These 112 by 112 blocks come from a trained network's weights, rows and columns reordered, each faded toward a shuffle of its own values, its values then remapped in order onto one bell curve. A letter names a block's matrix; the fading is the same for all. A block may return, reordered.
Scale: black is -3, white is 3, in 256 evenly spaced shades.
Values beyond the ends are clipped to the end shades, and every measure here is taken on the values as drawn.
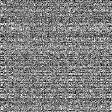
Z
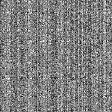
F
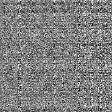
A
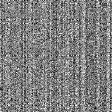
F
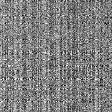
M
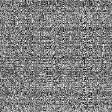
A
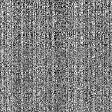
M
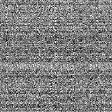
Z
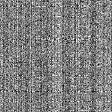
F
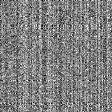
F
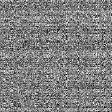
A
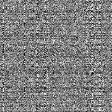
A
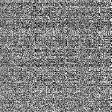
A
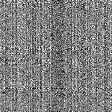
F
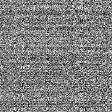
A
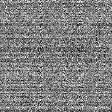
Z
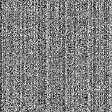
F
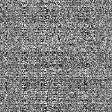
A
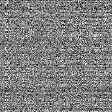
A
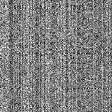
F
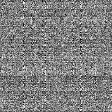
A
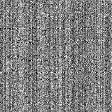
F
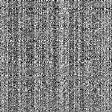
M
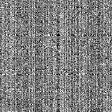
M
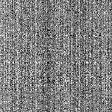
F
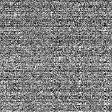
Z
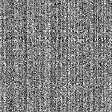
F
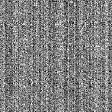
F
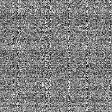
A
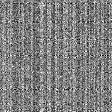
M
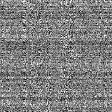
Z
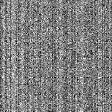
F
